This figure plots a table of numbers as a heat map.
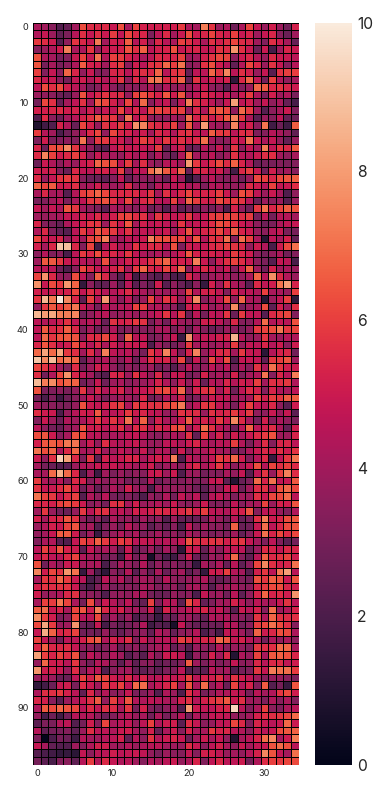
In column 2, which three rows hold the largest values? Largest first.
44, 38, 47
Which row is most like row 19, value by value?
7
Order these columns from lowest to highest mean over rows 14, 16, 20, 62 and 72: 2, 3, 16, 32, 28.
28, 16, 3, 2, 32
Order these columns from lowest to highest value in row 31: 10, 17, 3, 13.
10, 13, 3, 17
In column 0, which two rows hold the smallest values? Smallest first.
13, 87
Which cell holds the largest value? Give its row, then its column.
36, 3
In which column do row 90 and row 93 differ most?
26
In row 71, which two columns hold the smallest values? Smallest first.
21, 9
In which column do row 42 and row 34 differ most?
33
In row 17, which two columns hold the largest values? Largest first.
1, 20
